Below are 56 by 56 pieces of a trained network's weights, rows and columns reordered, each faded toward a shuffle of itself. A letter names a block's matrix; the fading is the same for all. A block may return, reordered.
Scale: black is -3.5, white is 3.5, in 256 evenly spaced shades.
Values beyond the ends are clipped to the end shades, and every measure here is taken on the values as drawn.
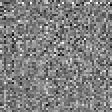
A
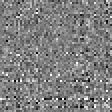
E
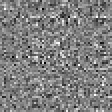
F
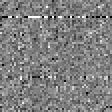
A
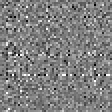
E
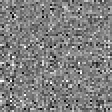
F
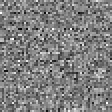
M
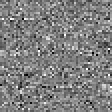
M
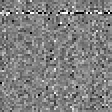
A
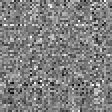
F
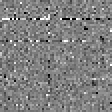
E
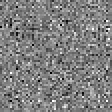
F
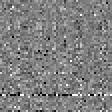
E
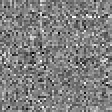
A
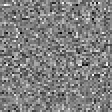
M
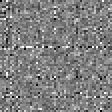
E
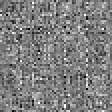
F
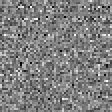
M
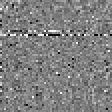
E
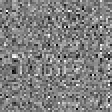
F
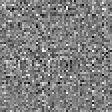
F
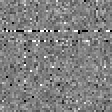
E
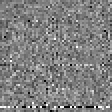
A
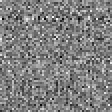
M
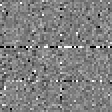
E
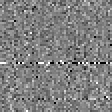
A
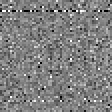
A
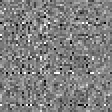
E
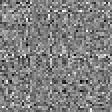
F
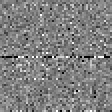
A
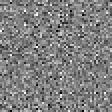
F
